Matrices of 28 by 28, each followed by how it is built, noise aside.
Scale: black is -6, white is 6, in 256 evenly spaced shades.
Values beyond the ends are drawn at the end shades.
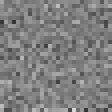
uneven rows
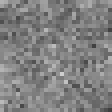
smooth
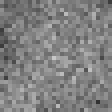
smooth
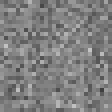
blocks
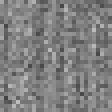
blocks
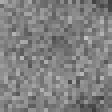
smooth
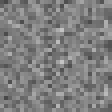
repeating rows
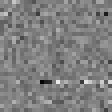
uneven rows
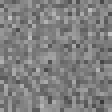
blocks
